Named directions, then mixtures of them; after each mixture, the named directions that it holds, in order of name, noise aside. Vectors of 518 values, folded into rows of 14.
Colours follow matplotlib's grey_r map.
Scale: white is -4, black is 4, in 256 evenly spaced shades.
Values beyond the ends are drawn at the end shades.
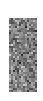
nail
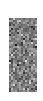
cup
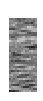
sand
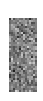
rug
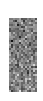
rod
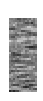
sand.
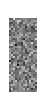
cup, nail.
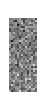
rod.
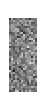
rug.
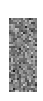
nail, rug.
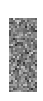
cup, nail.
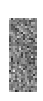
rug.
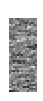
nail, sand.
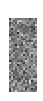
cup, rug.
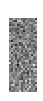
cup, rod.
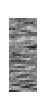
sand.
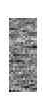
cup, sand.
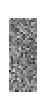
rug.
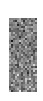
rod.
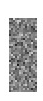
cup, nail.
